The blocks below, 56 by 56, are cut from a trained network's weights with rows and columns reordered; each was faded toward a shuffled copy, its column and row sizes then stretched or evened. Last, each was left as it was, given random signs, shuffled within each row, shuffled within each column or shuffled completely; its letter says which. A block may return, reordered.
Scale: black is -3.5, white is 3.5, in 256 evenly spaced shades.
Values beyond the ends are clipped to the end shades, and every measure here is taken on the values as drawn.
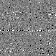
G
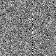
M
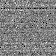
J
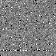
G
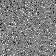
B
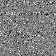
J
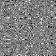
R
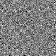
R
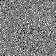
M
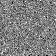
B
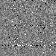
G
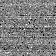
J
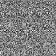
R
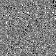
G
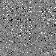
G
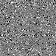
J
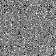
G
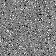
B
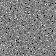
B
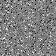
M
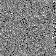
M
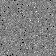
B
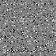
R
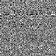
R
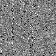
M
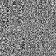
R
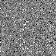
G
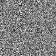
G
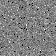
B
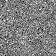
B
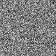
G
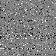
J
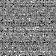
R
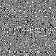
R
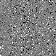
M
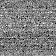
J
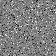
B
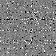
G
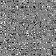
R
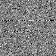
J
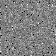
M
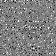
J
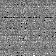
R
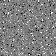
B
